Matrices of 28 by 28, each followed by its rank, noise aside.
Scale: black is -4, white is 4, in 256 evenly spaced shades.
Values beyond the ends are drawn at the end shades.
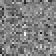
five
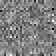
six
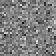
six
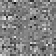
six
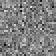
eight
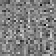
seven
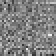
six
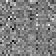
five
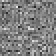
six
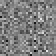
five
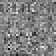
six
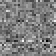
five
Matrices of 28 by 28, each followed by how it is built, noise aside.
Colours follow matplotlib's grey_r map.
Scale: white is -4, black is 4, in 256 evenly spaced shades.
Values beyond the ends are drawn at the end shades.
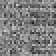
blocks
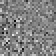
lower triangular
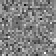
noise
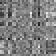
low rank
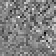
upper triangular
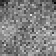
smooth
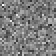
noise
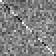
diagonal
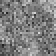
smooth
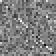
diagonal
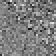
upper triangular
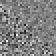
lower triangular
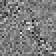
block diagonal
